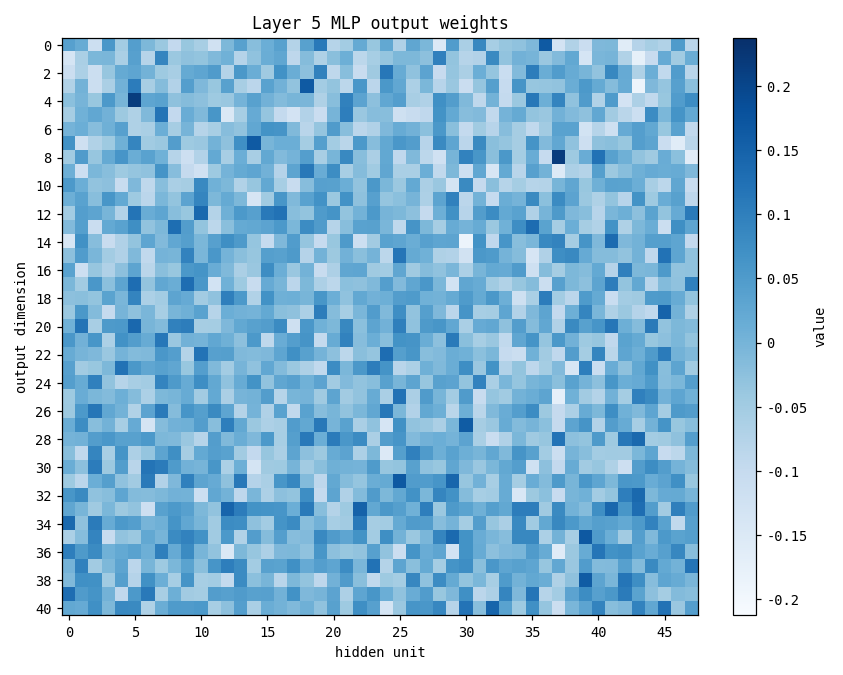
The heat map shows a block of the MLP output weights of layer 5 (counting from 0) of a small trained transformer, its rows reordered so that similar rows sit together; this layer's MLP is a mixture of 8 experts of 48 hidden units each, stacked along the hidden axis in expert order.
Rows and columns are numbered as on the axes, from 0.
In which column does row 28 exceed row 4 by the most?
42
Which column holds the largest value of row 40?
32
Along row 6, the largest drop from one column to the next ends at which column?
39
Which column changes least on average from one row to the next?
33
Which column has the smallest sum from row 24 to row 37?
37
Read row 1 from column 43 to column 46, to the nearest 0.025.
-0.175 -0.1 0.025 -0.05
